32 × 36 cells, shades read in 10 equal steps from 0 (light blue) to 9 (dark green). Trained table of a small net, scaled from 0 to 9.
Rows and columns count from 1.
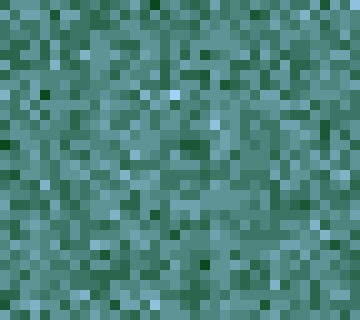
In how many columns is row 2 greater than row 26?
13
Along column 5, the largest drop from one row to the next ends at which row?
11
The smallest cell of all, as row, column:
10, 18
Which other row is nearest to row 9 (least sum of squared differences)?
22
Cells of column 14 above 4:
18
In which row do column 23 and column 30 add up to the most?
9
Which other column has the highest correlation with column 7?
28
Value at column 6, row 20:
5
